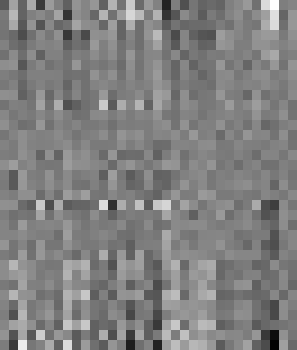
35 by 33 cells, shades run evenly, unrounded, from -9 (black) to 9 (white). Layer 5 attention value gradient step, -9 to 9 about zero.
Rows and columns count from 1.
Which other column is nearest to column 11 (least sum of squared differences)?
17
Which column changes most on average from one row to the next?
12
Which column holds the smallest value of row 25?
31
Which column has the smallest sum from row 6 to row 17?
3
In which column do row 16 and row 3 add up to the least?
5
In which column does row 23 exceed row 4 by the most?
8
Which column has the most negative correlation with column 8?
18
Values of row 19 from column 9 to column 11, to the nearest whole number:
-1 -1 0
